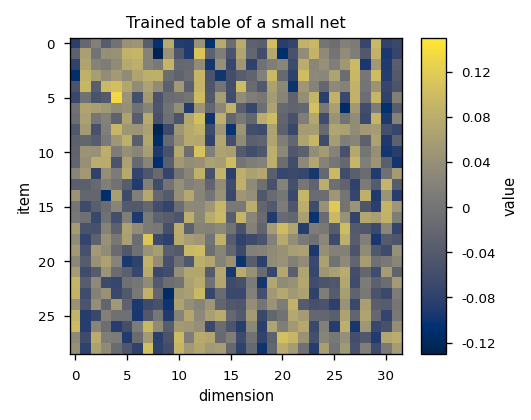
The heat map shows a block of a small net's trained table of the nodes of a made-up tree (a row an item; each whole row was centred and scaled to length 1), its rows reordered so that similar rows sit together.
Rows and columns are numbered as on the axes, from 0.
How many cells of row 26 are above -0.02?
19
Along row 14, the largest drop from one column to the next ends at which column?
29
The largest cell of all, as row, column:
5, 4
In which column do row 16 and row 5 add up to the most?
25
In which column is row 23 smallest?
9
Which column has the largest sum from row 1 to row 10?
12
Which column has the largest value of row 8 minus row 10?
26
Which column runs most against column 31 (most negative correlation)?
23
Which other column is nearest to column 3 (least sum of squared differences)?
24
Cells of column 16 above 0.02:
12
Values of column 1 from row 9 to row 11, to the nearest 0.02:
-0.02 0.04 0.04
